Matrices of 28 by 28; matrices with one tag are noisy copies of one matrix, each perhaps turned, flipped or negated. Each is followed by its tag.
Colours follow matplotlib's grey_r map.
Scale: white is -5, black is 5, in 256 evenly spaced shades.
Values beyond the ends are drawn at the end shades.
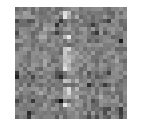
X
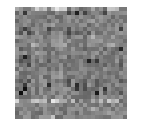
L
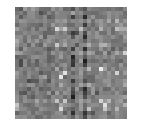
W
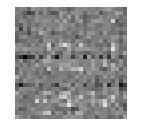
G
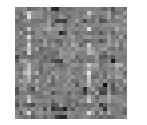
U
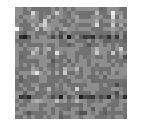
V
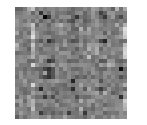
L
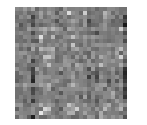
L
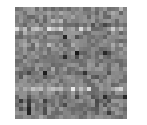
V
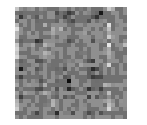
L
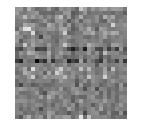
W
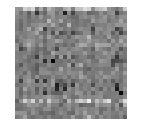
L
